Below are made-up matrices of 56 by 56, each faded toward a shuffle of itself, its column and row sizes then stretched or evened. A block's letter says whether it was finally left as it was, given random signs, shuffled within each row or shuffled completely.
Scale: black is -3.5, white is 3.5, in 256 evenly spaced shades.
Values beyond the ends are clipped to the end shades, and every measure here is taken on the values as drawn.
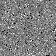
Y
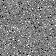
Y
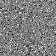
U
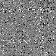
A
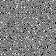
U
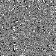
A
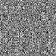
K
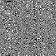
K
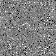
A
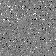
U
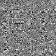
K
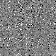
A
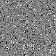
K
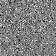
U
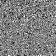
U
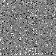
A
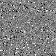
U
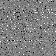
U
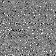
U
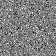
Y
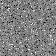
Y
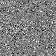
U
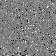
Y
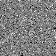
U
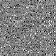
K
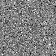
Y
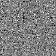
A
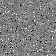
Y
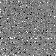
U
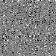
K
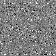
U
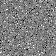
Y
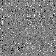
K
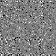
K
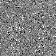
A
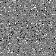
U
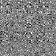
K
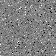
Y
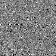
U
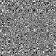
K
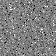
Y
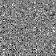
K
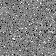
Y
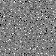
U
